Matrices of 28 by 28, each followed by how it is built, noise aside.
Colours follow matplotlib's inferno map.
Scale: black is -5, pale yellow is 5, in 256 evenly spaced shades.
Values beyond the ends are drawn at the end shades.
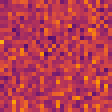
blocks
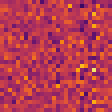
uneven columns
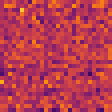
repeating columns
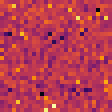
sparse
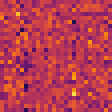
uneven columns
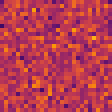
repeating columns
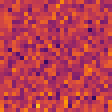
repeating columns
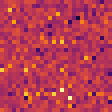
sparse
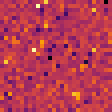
sparse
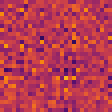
low rank
